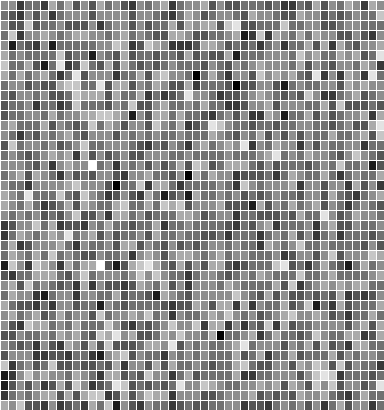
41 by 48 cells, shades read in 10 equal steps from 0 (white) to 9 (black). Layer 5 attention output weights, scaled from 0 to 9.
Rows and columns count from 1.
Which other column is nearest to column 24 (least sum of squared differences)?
45
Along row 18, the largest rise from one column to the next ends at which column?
24
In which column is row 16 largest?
10
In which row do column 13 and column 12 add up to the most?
36
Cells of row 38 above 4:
26
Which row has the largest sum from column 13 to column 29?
20
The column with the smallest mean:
48
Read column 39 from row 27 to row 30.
7 5 5 5
